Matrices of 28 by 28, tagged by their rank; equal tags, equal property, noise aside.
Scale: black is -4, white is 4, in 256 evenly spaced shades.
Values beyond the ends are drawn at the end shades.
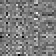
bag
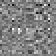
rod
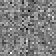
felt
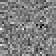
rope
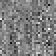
rope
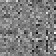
bag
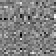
bag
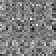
bag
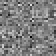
bag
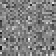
bag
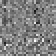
felt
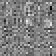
rod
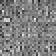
rope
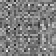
felt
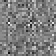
bag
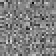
rope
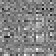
rod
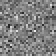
rope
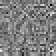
bag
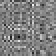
rod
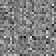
bag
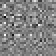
bag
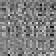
rod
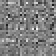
bag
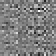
rod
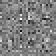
bag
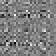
rod
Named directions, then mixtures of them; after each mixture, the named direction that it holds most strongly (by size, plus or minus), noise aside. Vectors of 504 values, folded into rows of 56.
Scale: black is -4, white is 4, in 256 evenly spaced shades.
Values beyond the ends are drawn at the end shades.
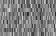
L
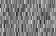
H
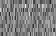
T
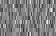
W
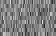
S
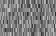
L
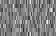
W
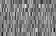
T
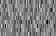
W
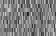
L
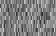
H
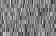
S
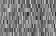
L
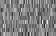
S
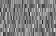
T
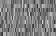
T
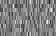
W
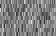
H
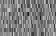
L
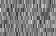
H
